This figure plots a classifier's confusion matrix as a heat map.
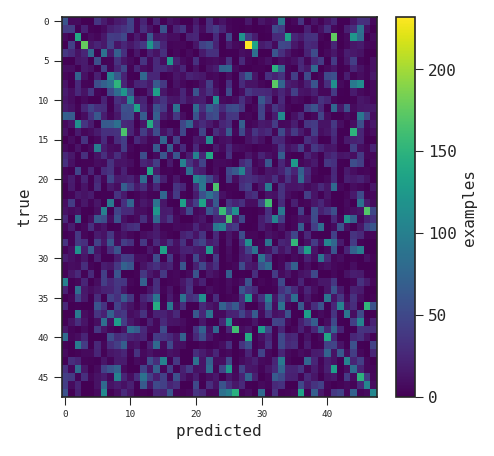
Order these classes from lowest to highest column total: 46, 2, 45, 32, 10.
46, 10, 32, 2, 45
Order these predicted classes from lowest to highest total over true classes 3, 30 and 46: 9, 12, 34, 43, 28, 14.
43, 34, 9, 12, 14, 28
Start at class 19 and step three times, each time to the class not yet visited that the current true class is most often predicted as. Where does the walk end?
41
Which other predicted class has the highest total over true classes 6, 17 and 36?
33
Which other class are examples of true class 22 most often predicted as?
15
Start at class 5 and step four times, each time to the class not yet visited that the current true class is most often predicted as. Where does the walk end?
8
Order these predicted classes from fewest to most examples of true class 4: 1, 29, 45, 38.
45, 1, 38, 29
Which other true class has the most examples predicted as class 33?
12
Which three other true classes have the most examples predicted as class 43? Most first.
25, 37, 11
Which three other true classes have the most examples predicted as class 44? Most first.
14, 2, 8
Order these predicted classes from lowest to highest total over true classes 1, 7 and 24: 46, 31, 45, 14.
31, 45, 14, 46
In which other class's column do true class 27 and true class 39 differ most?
26
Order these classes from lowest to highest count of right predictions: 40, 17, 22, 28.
17, 22, 28, 40
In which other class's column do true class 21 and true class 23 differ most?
18
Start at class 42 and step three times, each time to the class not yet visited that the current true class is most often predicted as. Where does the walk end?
35
